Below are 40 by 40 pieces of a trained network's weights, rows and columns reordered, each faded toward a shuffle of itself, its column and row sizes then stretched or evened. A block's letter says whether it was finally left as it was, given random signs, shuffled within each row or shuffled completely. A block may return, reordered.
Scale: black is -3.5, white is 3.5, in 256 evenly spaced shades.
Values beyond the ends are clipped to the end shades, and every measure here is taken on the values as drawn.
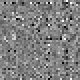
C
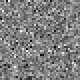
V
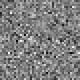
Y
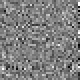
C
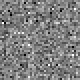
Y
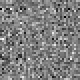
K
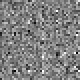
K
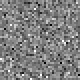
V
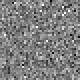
V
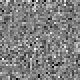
Y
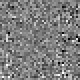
K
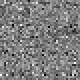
K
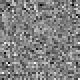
K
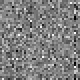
C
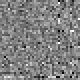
K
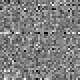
C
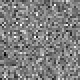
C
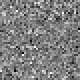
Y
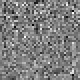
K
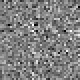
K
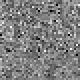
Y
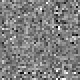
C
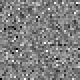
V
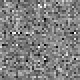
K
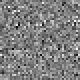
K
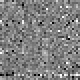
K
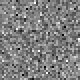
V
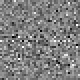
Y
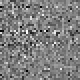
K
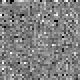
K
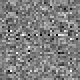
C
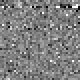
Y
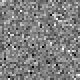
V
